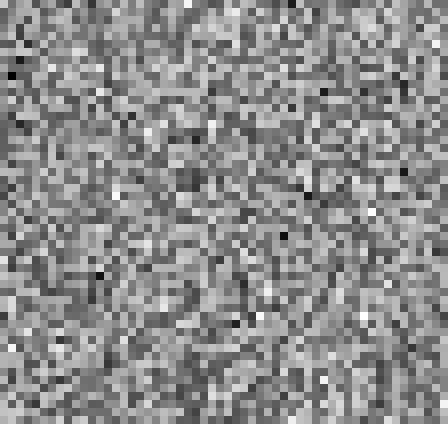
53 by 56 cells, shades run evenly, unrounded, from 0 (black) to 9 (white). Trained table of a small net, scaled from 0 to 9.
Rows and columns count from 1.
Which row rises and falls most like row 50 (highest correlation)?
13
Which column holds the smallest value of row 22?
51
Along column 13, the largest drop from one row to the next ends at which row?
35
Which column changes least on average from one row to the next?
11
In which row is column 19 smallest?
34
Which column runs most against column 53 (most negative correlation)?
10
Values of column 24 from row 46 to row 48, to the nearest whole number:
3 4 5
